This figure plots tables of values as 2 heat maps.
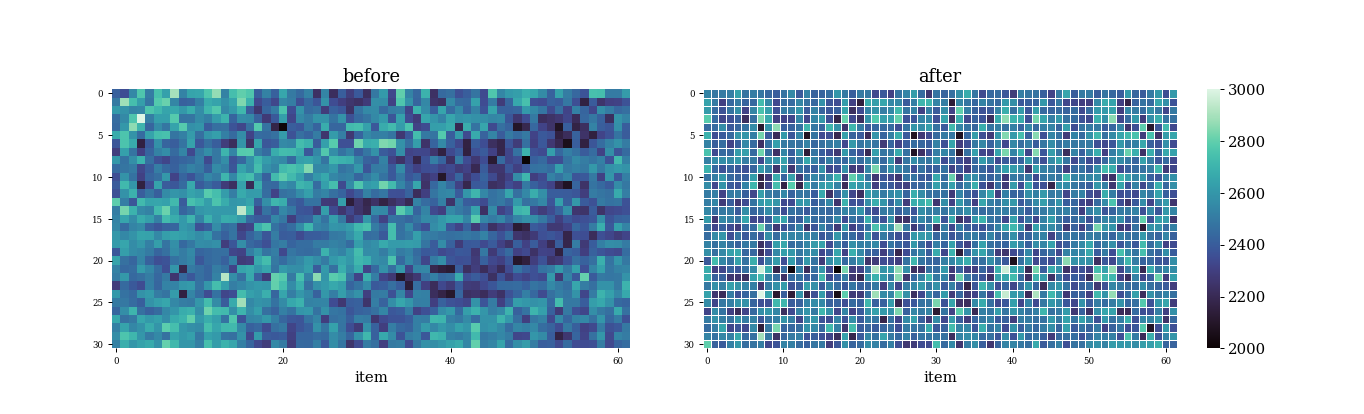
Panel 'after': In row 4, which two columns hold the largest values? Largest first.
9, 57
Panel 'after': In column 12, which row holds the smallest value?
11
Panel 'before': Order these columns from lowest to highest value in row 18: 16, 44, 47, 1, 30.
47, 44, 16, 30, 1
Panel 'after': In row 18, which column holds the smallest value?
7
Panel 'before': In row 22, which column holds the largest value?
13
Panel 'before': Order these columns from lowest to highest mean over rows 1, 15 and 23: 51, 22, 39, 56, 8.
56, 39, 51, 22, 8
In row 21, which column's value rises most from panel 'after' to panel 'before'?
17
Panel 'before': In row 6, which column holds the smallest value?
54
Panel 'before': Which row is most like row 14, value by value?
1
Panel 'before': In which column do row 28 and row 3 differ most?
3
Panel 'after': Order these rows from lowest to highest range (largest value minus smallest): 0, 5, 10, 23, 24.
0, 23, 10, 5, 24
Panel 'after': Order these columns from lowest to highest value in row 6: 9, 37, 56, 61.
61, 37, 56, 9
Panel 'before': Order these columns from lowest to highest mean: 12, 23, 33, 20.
33, 23, 20, 12
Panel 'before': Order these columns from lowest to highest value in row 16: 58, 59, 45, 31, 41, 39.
45, 41, 59, 31, 39, 58
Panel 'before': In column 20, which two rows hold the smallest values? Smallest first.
4, 19
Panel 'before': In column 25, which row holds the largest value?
7
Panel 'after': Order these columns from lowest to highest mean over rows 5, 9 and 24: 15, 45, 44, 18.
44, 15, 45, 18
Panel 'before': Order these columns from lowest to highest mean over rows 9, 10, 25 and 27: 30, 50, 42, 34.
42, 30, 50, 34
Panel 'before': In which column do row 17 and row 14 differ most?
15
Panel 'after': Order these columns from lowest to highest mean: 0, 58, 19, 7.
19, 58, 7, 0
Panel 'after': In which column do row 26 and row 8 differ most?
25
